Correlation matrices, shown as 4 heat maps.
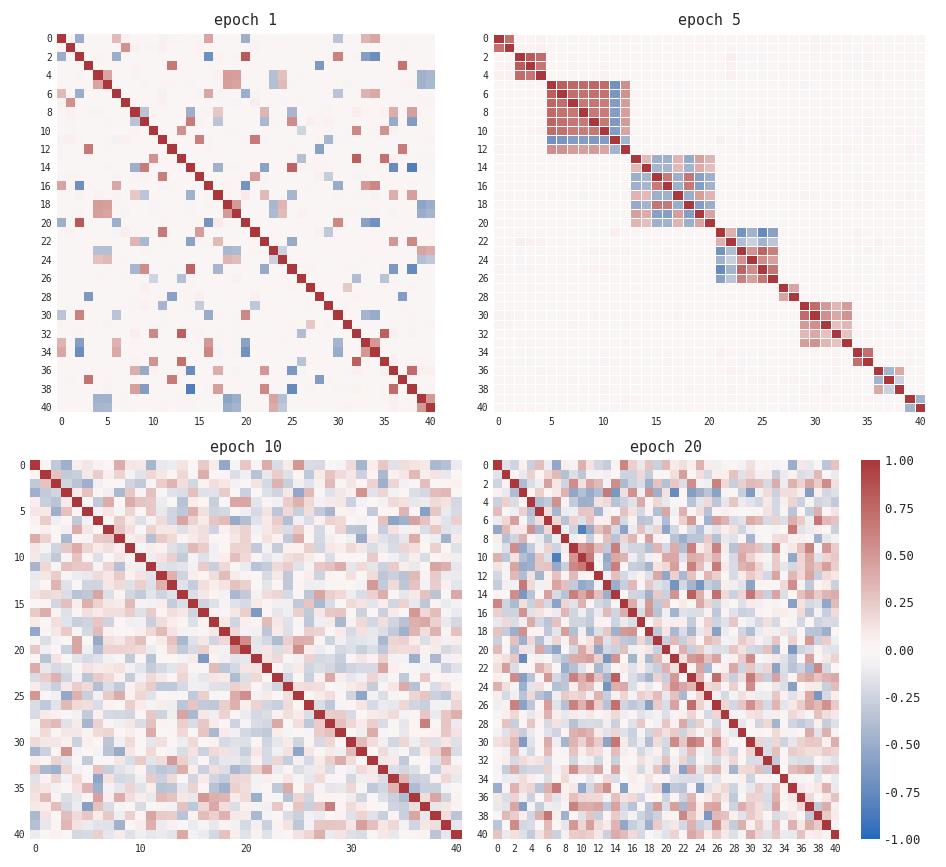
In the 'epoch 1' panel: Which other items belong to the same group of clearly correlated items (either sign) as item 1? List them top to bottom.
7
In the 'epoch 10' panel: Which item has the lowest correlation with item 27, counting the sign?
15
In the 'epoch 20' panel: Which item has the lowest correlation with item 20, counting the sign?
35
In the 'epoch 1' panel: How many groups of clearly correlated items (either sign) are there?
8
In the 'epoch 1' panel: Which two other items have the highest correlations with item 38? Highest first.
36, 22
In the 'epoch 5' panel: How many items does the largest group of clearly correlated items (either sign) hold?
8
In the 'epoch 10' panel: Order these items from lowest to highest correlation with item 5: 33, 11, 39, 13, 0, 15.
13, 39, 33, 0, 11, 15
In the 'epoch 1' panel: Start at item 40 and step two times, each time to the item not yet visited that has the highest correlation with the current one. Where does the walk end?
23
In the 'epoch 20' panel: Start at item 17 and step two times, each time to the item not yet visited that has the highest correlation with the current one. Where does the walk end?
7
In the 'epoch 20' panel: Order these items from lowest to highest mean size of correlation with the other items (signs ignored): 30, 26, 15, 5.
5, 15, 30, 26
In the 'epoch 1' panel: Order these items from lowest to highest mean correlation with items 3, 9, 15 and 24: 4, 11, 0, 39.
39, 0, 4, 11
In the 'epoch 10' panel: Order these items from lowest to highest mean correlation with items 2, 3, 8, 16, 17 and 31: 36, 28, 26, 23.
26, 23, 28, 36
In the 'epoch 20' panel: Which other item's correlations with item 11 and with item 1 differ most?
10
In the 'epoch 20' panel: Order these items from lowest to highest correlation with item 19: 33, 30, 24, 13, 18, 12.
18, 13, 24, 30, 33, 12
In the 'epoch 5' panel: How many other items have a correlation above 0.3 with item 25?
3
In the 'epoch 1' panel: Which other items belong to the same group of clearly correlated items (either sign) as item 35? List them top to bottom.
10, 13, 26, 32
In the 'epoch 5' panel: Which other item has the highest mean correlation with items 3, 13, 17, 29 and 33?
30
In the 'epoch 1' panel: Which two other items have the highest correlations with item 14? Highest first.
25, 9
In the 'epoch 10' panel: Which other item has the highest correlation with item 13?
32
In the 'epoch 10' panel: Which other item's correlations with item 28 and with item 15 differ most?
37
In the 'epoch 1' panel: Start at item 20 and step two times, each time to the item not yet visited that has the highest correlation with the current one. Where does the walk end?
30
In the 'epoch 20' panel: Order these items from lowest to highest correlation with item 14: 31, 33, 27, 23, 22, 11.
22, 27, 31, 33, 11, 23
